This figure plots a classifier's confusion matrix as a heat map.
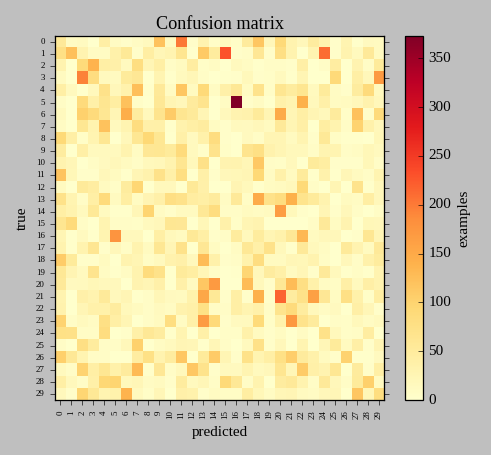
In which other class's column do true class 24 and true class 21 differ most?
20
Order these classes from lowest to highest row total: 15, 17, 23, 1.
15, 17, 23, 1
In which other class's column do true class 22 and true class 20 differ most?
14
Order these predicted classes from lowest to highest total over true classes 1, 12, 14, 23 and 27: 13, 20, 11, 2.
11, 2, 20, 13
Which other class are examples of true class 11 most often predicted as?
0
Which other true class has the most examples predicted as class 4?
7
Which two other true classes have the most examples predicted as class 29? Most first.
3, 6
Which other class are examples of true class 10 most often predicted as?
18
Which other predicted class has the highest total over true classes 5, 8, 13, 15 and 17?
16
